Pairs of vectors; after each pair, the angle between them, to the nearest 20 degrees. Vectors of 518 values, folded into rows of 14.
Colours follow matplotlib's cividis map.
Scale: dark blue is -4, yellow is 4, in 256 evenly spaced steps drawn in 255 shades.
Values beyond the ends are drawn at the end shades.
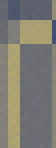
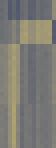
20 degrees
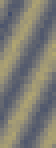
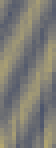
20 degrees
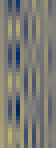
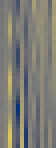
60 degrees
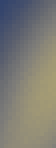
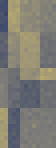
100 degrees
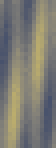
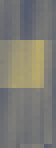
60 degrees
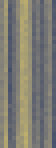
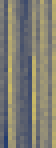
160 degrees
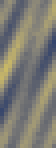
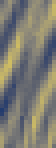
20 degrees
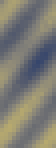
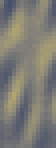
140 degrees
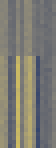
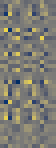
80 degrees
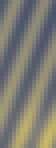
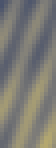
20 degrees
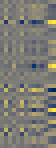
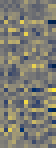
140 degrees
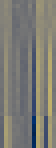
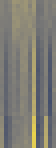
160 degrees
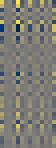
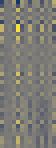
160 degrees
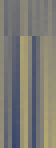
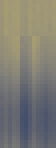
100 degrees
